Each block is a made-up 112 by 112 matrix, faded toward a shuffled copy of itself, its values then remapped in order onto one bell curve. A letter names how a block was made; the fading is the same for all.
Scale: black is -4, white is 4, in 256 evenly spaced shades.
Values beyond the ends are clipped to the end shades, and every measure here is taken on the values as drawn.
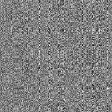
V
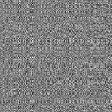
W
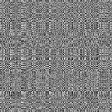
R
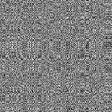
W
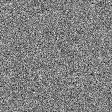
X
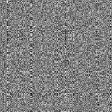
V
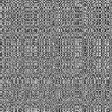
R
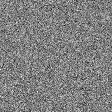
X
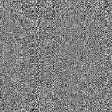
V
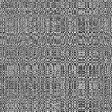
R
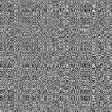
W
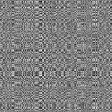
R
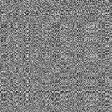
W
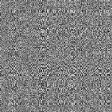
V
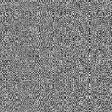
V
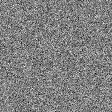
X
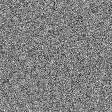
X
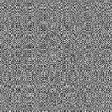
W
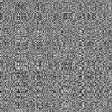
W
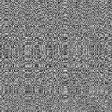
W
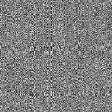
V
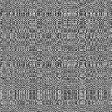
R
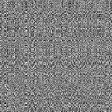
W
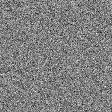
X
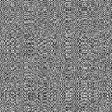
W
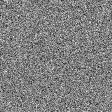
X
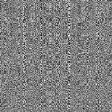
V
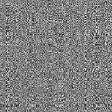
V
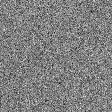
X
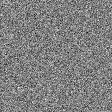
X
